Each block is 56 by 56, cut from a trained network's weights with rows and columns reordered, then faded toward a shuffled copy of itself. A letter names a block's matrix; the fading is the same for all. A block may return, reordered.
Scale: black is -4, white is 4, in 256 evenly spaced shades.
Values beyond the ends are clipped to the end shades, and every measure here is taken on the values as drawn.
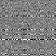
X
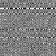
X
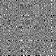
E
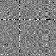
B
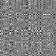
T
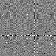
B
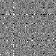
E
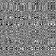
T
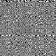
E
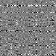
T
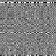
X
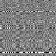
X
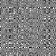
T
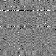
B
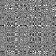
T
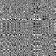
T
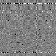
B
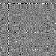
B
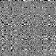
E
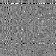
B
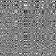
T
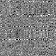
E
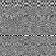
X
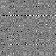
B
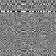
X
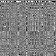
B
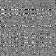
T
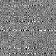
E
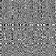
T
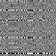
X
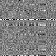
X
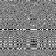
X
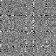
E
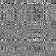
T
